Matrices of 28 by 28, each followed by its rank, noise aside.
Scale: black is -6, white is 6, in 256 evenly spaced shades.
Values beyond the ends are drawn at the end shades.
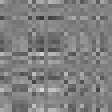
two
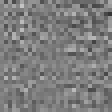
four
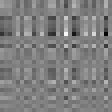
one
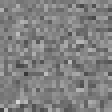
six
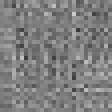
four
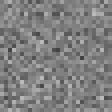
six
